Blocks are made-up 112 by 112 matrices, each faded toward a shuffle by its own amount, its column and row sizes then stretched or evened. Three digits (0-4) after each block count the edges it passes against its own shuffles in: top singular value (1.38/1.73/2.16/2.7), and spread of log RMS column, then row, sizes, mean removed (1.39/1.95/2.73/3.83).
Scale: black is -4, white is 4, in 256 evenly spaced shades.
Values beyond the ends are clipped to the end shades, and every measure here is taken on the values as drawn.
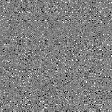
3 1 2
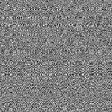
4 0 3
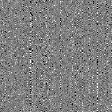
3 3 0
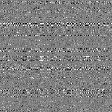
4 1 4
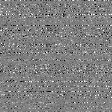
2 0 4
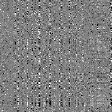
4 3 1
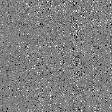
0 3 1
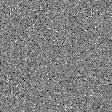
0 0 1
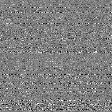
1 0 4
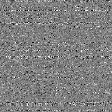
3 1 3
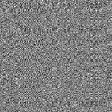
4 2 2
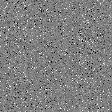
0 2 0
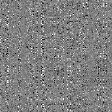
3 3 1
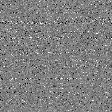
0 0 3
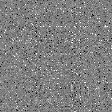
2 2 1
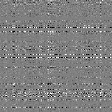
4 2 4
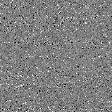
0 1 2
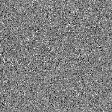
1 1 0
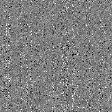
1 3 1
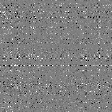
3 2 3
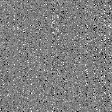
0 3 1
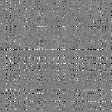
4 3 3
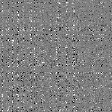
1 3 3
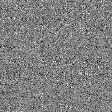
0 1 2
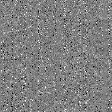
0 3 0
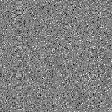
3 0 0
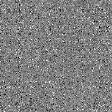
2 2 2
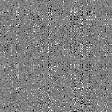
3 3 2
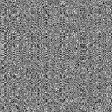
4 2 1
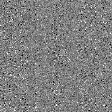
1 2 0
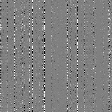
4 4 0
